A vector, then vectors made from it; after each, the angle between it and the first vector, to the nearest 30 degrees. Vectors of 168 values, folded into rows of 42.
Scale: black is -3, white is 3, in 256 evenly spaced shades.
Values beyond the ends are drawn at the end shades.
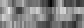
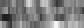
120 degrees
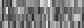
120 degrees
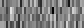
90 degrees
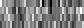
60 degrees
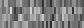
60 degrees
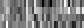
60 degrees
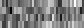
120 degrees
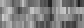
30 degrees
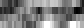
120 degrees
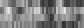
30 degrees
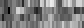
150 degrees
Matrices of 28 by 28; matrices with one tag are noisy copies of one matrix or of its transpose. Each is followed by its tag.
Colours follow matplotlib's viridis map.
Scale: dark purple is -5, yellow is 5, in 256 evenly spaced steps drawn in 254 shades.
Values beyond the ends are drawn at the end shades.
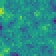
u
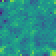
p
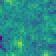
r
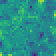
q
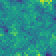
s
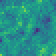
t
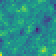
t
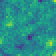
t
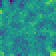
p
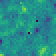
t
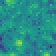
r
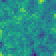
q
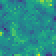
s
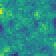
u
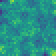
p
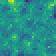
u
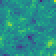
t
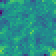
p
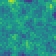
u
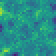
u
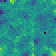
p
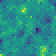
t
